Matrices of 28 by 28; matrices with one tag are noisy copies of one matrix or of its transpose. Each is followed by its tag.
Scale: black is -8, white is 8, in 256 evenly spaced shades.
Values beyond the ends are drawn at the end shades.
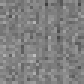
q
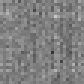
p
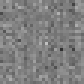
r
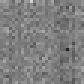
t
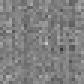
r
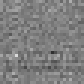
p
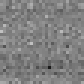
t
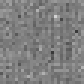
p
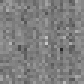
r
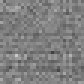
p
